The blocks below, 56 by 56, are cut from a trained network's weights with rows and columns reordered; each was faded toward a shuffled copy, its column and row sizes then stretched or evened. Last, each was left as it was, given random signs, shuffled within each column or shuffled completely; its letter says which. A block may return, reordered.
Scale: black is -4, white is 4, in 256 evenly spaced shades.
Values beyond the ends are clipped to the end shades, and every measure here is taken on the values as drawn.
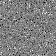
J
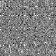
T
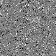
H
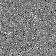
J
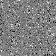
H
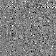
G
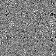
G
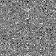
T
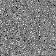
H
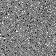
J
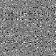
T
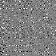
T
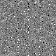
H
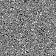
J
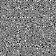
G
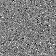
J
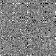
T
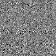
G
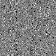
H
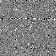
G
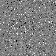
H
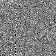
H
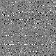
G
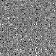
T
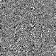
G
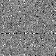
G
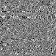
T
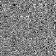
T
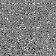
T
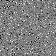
J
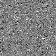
H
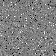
J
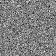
J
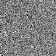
H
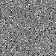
H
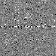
G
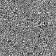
G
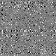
T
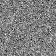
J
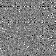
G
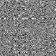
T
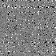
G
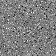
J
